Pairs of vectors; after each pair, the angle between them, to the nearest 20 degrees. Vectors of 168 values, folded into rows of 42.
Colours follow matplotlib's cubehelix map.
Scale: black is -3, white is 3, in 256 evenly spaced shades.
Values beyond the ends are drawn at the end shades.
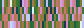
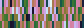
160 degrees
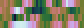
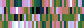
40 degrees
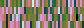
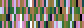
100 degrees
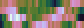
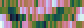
160 degrees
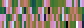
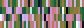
40 degrees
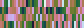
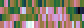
120 degrees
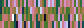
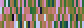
160 degrees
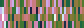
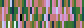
60 degrees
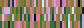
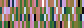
20 degrees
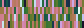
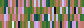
80 degrees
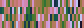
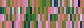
20 degrees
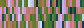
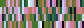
20 degrees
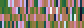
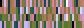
100 degrees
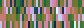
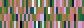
120 degrees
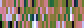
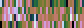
40 degrees
